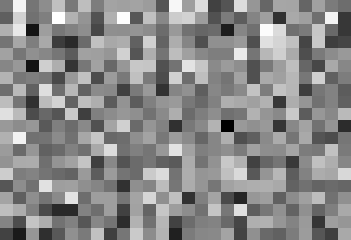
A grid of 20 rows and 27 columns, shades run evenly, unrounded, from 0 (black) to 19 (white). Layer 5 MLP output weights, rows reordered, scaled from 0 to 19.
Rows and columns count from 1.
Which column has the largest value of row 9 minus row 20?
4
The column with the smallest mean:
3
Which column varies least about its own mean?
17
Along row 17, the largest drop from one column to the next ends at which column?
15
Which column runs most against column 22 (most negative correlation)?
24
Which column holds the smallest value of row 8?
13
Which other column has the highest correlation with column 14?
9
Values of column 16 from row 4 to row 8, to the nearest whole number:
6 10 15 14 7
